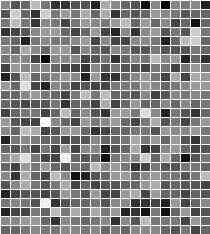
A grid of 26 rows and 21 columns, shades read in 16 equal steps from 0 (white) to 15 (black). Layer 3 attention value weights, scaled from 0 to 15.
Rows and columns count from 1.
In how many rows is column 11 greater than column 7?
13
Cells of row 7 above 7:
12
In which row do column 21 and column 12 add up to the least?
20
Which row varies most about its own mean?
18
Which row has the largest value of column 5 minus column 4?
15
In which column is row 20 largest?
8
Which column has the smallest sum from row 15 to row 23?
3
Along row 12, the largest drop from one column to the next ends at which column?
11
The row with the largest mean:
1
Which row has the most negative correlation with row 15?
14
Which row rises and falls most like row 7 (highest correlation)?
21
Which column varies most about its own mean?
5
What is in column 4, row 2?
12
